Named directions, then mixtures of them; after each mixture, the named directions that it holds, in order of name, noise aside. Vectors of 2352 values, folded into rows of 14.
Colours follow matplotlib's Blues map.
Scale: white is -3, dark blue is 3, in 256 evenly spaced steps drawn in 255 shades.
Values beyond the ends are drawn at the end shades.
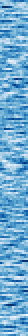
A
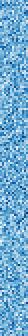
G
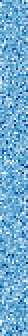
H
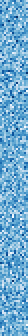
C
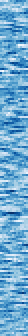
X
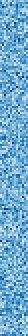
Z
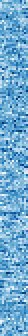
H, X.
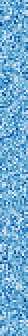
C, G, Z.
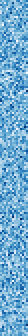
C.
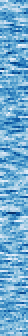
X.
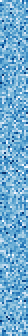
H.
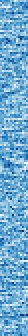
A, C, G.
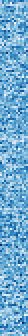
A, G, Z.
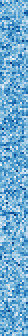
G, X.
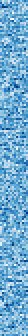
A, G, Z.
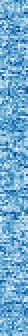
G, H, X.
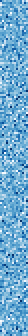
H.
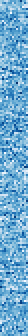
C, H, X.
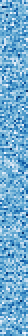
A, H, Z.
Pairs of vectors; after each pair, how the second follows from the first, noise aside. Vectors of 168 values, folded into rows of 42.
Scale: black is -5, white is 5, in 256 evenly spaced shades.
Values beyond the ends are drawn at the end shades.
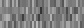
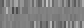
reversed, partly zeroed.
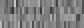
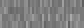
reversed, negated, shrunk.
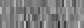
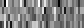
wrapped around, negated, scaled up.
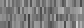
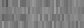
reversed, negated, shrunk.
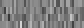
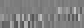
reversed, negated, partly zeroed.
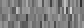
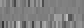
reversed, partly zeroed.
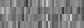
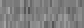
wrapped around, negated, shrunk.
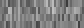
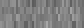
wrapped around, negated, shrunk.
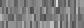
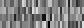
wrapped around, negated, scaled up.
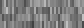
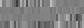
reversed, negated, partly zeroed.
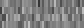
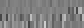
reversed, negated, partly zeroed.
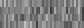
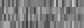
wrapped around, negated.
